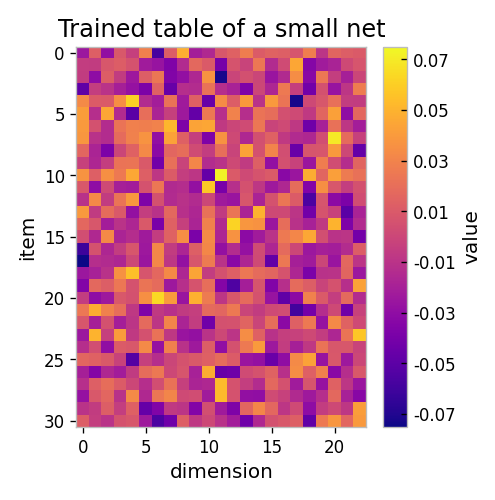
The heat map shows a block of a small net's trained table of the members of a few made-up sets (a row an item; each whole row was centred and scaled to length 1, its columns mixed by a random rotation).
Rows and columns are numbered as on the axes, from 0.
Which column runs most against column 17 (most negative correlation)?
11
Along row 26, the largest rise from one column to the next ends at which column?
10
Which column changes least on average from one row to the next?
8
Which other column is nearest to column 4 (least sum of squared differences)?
3
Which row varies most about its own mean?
4
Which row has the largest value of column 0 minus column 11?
2
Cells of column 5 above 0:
17
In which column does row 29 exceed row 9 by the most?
15
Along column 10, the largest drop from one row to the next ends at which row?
7
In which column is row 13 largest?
14
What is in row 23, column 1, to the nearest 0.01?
0.05
